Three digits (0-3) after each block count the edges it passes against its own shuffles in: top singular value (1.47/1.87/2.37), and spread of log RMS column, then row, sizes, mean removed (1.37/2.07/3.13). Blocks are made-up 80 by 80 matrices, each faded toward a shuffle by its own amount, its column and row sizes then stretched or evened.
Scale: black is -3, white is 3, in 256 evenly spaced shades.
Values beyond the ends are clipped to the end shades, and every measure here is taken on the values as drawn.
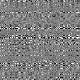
3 1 3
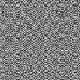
3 1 2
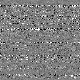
0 0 3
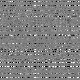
3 1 3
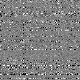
1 1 3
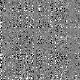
0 3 2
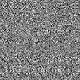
2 0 2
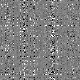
0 3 2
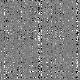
0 3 2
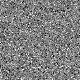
1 0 0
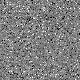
0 0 1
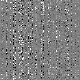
0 3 1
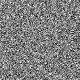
1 0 0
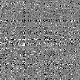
2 2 2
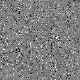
0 2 0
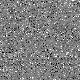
1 0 1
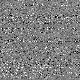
0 0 2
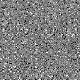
2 0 1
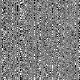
2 3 0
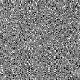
2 1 0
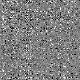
1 2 2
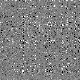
0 2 2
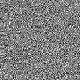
2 0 0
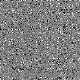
0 2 2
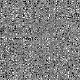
1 2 2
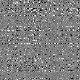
1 2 3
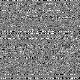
1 0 3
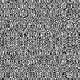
3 0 1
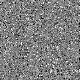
0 1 0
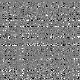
0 2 3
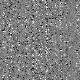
0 2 0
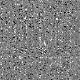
1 2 1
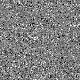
1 0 1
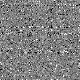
0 1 2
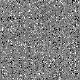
0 2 1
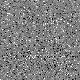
1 0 1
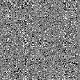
1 2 1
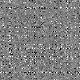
2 2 2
